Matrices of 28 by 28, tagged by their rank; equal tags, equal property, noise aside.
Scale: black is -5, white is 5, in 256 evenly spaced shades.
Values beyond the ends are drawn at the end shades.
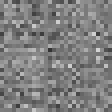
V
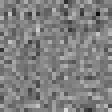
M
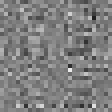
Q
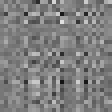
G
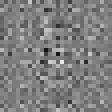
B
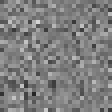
M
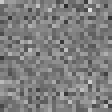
M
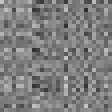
Q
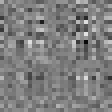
G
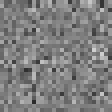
B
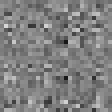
Q
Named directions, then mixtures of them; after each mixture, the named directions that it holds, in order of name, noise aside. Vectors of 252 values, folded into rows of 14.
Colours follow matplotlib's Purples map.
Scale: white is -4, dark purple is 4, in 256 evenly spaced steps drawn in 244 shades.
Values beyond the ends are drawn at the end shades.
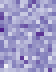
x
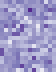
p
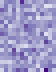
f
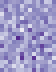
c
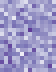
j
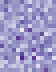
c, f.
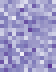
j.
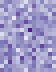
c, j.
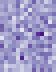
c, x.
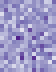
c.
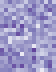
j, p.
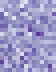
j, x.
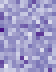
x.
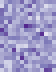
f, x.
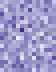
c.
